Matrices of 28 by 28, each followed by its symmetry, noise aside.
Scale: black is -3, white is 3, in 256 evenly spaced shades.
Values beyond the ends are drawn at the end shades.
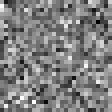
antisymmetric.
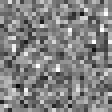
no symmetry.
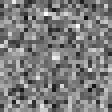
mirrored left to right.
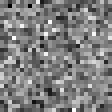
same after a half turn.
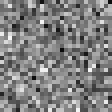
symmetric across the other diagonal.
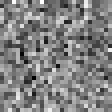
no symmetry.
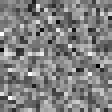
antisymmetric.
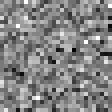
symmetric.
